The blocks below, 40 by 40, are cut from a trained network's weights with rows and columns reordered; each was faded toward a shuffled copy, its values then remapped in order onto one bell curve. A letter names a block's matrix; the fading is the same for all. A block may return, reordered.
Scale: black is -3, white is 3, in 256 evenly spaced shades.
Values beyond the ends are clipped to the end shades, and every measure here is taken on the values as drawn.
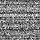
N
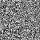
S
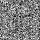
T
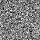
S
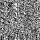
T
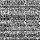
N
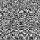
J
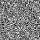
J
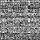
N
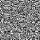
J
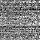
N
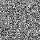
S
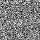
S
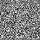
J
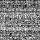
N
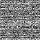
N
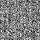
T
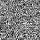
J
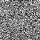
S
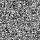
S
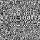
J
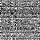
N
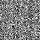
T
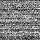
N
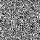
S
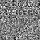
J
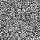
S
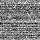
N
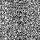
T
